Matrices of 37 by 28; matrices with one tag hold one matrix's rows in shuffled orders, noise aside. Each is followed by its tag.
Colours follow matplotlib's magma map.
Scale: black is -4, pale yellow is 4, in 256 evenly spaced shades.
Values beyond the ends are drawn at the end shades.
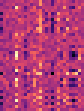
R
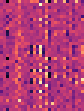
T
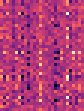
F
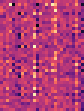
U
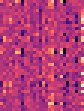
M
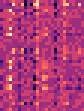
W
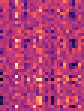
R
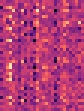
W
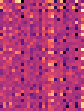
M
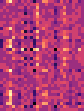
W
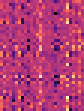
F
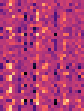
W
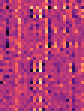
T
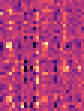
W
